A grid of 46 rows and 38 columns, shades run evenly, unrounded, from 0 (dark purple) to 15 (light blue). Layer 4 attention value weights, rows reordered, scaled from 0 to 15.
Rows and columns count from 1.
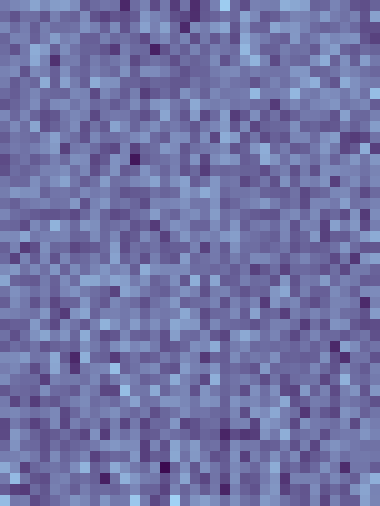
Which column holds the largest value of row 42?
18
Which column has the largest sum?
22
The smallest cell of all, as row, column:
43, 17
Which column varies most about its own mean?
23
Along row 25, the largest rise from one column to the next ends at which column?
15
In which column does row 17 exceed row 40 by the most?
11
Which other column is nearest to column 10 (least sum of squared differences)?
32
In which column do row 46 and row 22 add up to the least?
33
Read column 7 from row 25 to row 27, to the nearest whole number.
7 10 9
